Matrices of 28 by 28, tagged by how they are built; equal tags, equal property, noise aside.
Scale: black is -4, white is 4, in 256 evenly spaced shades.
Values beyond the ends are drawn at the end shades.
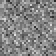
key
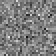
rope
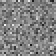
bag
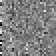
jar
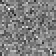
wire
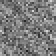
key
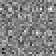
bag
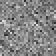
key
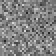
key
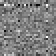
bag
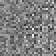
bag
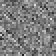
key
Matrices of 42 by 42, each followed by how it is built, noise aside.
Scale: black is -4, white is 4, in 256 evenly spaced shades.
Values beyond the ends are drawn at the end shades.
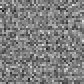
blocks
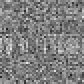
blocks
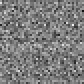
repeating columns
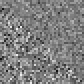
lower triangular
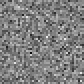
noise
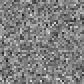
noise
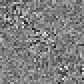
block diagonal
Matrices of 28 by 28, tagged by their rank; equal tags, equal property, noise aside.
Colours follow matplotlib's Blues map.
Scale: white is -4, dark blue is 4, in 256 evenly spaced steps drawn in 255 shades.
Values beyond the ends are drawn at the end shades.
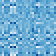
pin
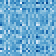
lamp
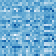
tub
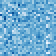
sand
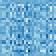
pin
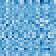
pin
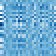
lamp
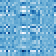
lamp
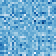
sand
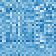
tub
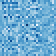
sand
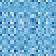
lamp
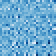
pin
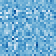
tub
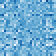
tub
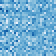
sand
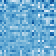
pin
